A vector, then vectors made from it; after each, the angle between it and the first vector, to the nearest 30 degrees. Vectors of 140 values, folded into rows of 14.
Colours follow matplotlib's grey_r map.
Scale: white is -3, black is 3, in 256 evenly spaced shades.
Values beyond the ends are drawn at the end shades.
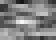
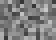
90 degrees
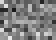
60 degrees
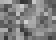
60 degrees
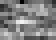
30 degrees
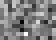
90 degrees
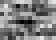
150 degrees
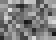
120 degrees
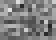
120 degrees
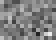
90 degrees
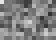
60 degrees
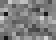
120 degrees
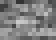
30 degrees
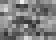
150 degrees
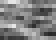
120 degrees
